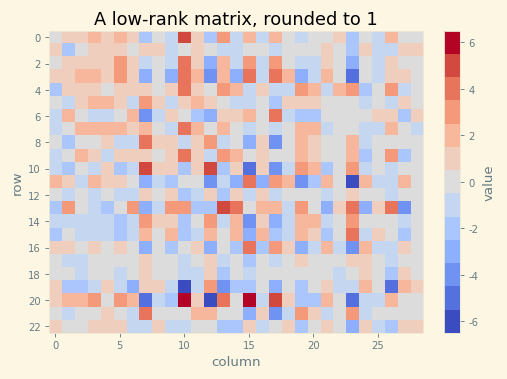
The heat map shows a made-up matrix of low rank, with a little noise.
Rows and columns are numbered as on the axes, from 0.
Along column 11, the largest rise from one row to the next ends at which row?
7
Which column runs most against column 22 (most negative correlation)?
24
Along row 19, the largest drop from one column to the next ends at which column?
13
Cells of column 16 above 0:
9
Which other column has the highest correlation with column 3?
5
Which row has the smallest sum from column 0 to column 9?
19
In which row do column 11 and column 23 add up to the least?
11
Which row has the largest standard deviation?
20
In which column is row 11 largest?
15
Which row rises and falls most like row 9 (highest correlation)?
4
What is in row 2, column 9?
-1
